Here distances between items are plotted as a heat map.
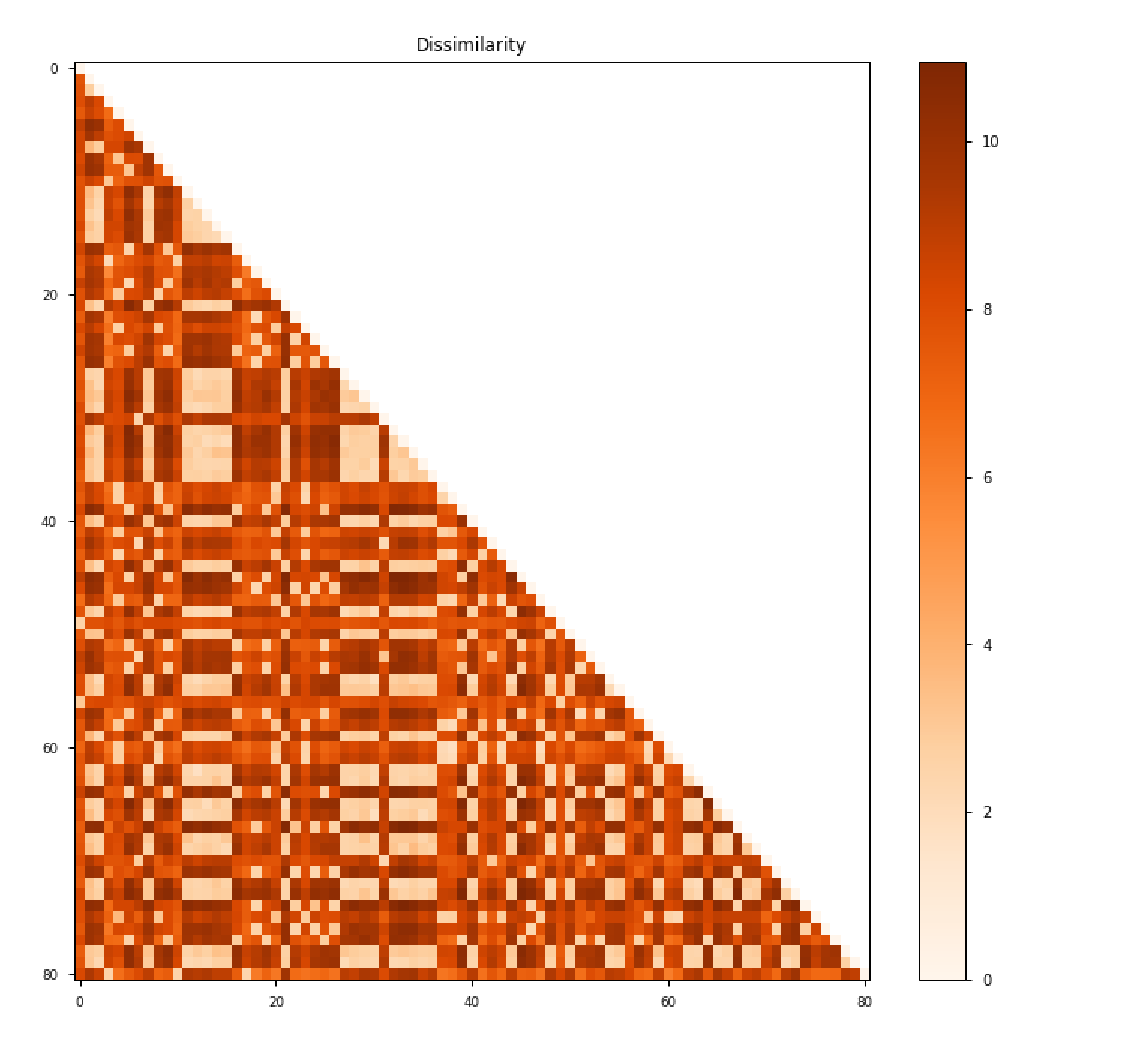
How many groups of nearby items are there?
7
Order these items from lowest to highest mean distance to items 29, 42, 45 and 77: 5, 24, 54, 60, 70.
5, 70, 60, 54, 24
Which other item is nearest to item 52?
6
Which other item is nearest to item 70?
31
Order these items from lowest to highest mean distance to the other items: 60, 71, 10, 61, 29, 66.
66, 29, 60, 61, 10, 71
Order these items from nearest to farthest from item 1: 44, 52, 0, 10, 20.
44, 0, 10, 20, 52
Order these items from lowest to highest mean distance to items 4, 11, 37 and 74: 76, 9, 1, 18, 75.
75, 18, 76, 1, 9
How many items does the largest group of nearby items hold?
35
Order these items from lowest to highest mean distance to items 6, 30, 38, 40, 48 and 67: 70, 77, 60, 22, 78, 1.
78, 1, 60, 70, 22, 77
